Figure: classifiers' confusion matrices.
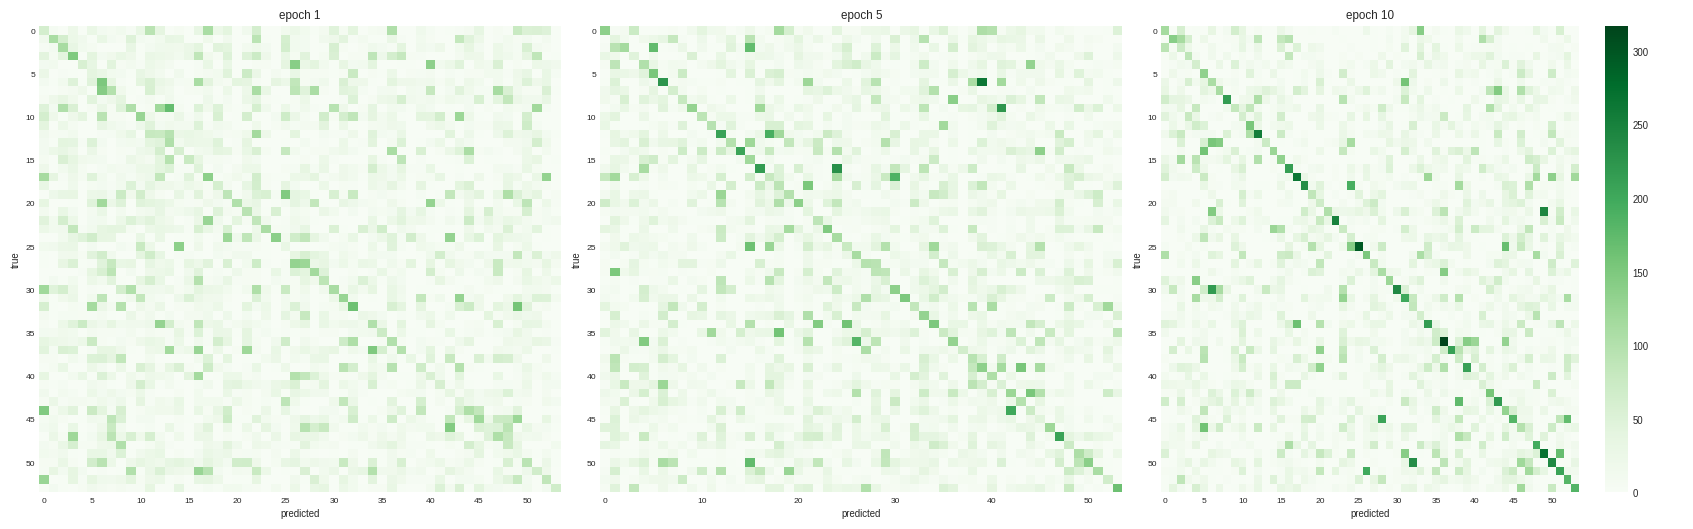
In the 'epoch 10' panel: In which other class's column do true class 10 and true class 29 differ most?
4
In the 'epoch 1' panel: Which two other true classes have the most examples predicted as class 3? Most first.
47, 23
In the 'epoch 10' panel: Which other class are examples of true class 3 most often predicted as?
16
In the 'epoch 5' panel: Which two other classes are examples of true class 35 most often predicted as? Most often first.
18, 11
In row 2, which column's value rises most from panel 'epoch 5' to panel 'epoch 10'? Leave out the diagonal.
0
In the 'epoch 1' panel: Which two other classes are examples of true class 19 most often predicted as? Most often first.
25, 48
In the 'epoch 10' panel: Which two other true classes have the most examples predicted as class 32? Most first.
50, 31
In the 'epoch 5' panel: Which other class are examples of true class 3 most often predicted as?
28
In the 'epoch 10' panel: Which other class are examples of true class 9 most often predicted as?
42
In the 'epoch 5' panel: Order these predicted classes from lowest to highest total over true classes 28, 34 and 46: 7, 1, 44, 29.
7, 44, 29, 1
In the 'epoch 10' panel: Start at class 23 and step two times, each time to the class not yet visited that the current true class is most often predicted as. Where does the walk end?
5
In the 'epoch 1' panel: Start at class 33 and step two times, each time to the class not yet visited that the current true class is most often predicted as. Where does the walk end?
26
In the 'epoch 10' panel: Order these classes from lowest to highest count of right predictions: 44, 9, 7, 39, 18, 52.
9, 7, 44, 52, 39, 18
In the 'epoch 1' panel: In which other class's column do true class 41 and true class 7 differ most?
6
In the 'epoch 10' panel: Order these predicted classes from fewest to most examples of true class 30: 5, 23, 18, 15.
18, 15, 5, 23
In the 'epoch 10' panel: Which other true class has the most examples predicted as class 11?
12
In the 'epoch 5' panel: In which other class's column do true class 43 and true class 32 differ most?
52
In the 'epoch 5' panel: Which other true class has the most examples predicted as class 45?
14
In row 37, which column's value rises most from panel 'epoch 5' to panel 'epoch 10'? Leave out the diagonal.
20
